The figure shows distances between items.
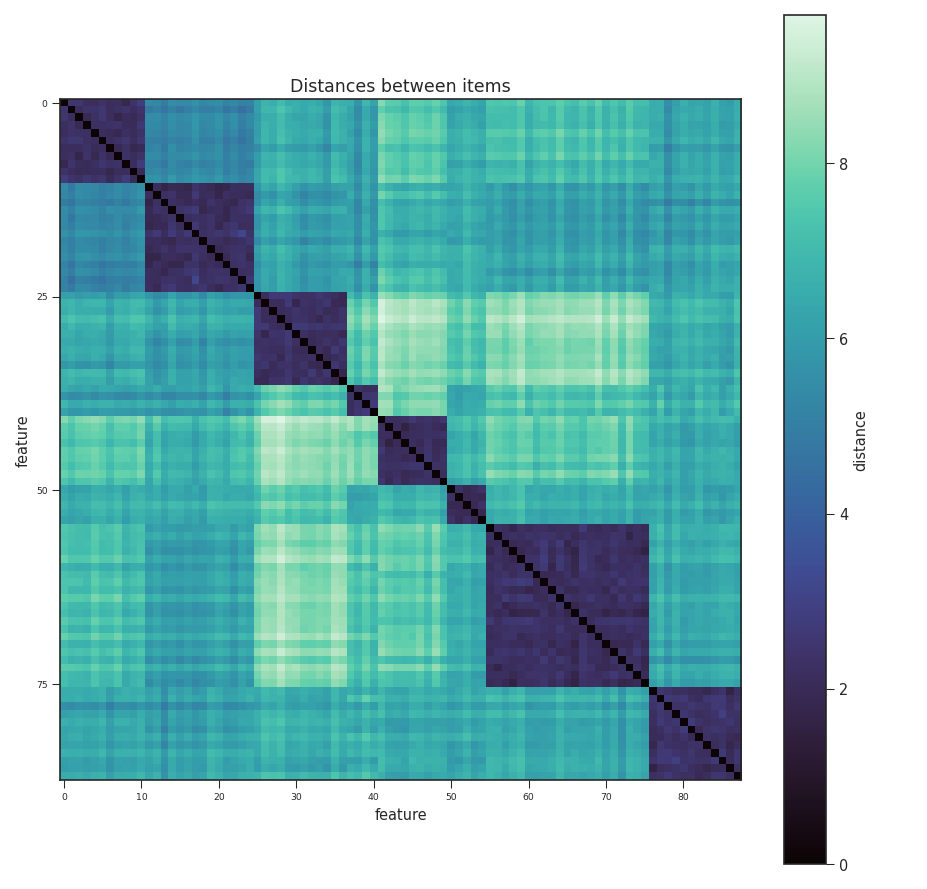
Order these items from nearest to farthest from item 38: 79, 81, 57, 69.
81, 79, 57, 69
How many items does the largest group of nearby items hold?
21
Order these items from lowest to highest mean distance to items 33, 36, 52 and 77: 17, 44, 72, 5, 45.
17, 5, 72, 44, 45
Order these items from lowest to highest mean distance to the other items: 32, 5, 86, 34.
86, 5, 34, 32
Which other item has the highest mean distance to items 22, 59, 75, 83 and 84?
28
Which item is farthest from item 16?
41
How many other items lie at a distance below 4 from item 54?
4
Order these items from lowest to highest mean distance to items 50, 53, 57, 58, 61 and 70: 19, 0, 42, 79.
19, 79, 0, 42
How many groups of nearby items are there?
8
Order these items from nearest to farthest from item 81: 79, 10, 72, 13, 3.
79, 13, 72, 3, 10
